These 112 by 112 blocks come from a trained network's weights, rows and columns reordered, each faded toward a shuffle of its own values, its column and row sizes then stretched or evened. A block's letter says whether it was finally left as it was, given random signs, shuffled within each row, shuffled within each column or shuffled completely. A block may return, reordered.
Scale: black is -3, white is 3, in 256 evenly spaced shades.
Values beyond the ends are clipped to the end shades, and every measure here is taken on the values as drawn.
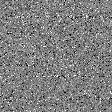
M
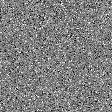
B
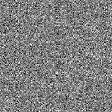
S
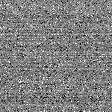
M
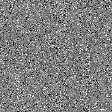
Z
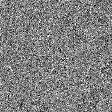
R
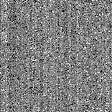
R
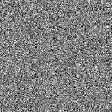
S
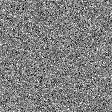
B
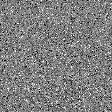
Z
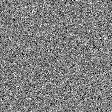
M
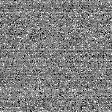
S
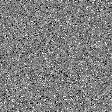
M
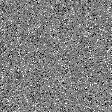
R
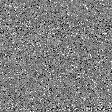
M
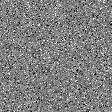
B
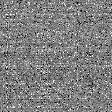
S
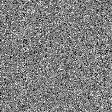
R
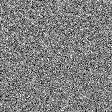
B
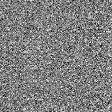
S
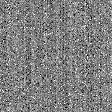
R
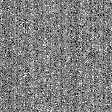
R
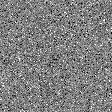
B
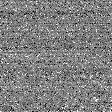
M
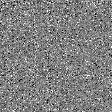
Z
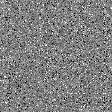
Z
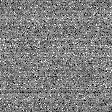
M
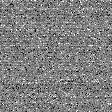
M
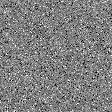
B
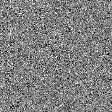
Z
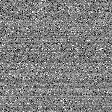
M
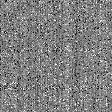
S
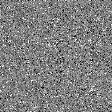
Z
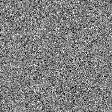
Z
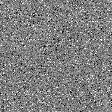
M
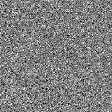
S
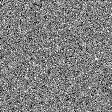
B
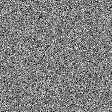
M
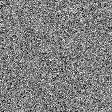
B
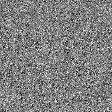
Z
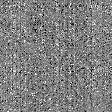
S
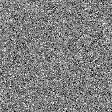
R
